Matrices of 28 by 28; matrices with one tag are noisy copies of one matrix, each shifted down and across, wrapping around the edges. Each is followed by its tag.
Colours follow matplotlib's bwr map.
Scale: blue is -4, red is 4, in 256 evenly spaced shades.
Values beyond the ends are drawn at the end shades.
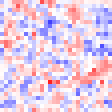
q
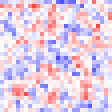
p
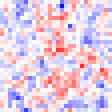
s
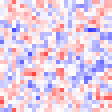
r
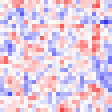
p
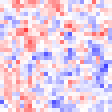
s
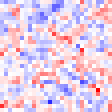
r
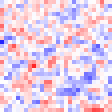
r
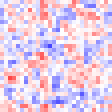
p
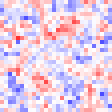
q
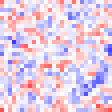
r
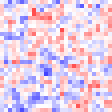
r
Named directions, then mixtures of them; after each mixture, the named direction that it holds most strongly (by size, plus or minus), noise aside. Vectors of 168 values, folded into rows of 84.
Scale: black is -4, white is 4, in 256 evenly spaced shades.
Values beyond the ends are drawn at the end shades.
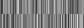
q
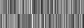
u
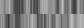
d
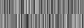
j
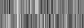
j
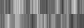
d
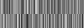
j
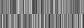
u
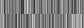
j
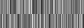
u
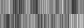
d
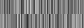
j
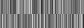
u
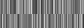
u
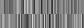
j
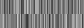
j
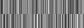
q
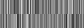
j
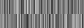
j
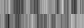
d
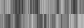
d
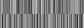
q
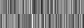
u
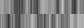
d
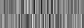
j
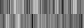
d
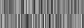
j
